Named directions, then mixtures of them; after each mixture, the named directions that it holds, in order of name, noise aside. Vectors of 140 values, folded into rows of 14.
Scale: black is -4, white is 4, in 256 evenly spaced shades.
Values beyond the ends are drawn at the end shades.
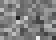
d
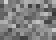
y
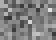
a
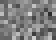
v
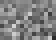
d, v.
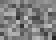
a, d, v.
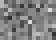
a.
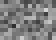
v, y.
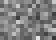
d, y.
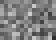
d, v.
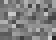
d, v, y.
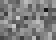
d, v, y.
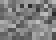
a, y.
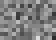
a, d, y.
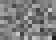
a, d, v.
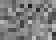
a, v, y.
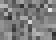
a.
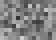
d, v, y.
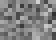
a, d, y.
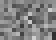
a, d, v.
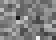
d.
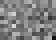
d, v, y.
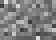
a, d, y.
